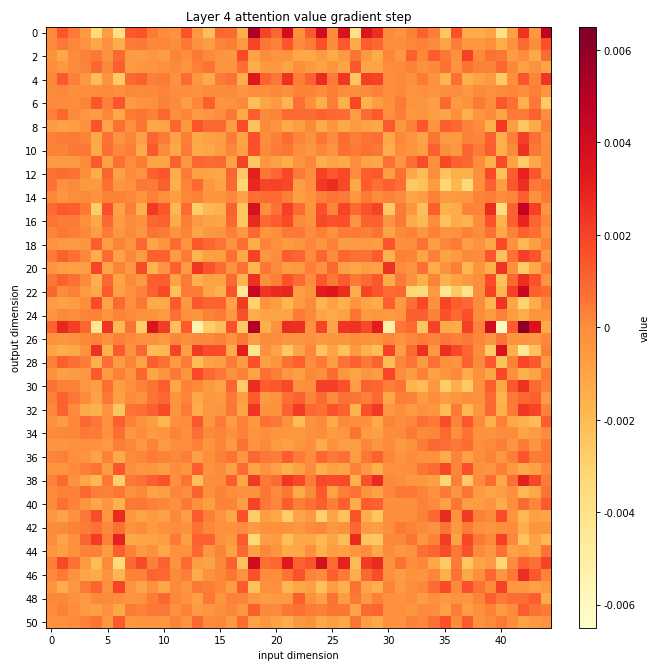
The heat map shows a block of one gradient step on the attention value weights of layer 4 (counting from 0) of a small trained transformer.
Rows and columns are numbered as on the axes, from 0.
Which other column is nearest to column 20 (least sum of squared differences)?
19
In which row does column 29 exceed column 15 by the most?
25
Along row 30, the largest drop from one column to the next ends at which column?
17
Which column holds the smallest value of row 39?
42
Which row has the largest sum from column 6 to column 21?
0
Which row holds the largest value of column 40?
27
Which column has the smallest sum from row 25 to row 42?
40
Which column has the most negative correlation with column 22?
13
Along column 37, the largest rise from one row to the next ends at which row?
23
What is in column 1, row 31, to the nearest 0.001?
0.001
